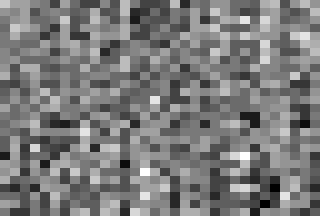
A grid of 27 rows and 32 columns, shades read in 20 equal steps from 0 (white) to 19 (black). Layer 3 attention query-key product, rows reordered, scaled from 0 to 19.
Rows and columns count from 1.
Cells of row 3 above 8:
20
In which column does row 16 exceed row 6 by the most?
31
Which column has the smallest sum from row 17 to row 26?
15
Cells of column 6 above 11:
10
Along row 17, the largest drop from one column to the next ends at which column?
12
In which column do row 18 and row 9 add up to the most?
5
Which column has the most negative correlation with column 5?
11
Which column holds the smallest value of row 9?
13
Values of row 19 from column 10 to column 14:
16 5 4 11 8
